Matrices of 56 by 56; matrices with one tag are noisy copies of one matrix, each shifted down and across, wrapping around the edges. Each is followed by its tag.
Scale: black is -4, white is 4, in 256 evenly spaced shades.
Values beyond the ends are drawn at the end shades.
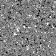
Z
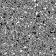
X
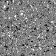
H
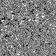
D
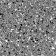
Z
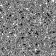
H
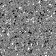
H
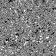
D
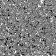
Z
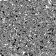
Z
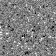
D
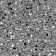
X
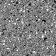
H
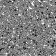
Z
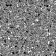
X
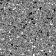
X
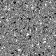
H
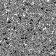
X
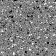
X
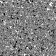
Z
